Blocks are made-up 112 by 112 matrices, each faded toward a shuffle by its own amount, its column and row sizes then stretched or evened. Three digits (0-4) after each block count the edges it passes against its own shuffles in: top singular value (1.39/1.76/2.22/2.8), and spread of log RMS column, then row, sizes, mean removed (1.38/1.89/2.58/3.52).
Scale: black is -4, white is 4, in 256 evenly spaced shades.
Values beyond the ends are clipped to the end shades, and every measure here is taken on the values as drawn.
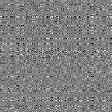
4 1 4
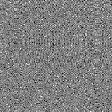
4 1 1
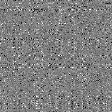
3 2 3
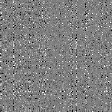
3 3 2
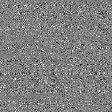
2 1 3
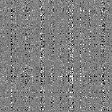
3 4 3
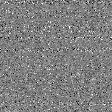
0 0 3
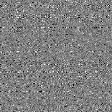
3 0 3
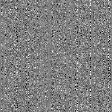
0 4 0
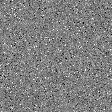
0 0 0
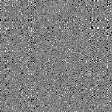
3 3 2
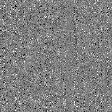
1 3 1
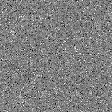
2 0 0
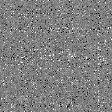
2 2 2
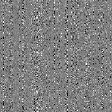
3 4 0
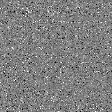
1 0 2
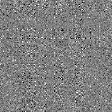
2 3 2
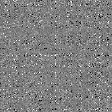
1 3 3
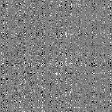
1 4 3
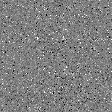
0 1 1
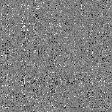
0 3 2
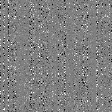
1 4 1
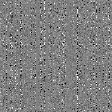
2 4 1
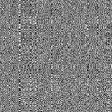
4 3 1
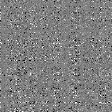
1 3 3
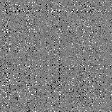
0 3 3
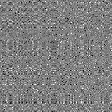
4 0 2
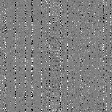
3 4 1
